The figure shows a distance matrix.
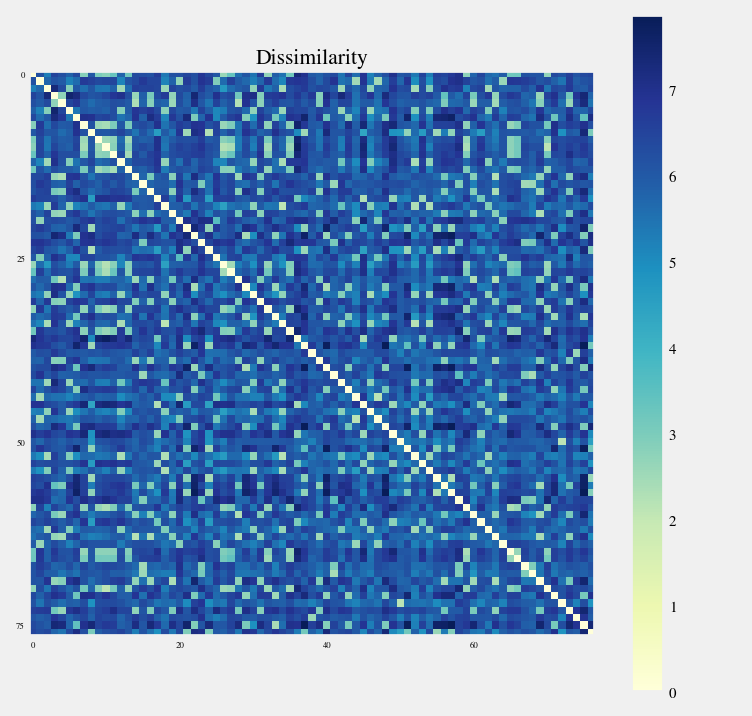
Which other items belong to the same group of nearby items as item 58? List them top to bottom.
15, 23, 41, 67, 68
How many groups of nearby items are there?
10
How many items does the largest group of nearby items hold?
14
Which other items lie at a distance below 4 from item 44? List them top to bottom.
1, 20, 25, 47, 64
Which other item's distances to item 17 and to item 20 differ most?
45
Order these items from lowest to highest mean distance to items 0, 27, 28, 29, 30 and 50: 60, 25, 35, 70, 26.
26, 70, 35, 60, 25
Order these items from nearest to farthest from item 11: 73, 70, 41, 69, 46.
70, 46, 41, 69, 73
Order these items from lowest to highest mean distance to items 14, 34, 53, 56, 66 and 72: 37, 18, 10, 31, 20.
31, 18, 10, 37, 20
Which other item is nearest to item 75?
33
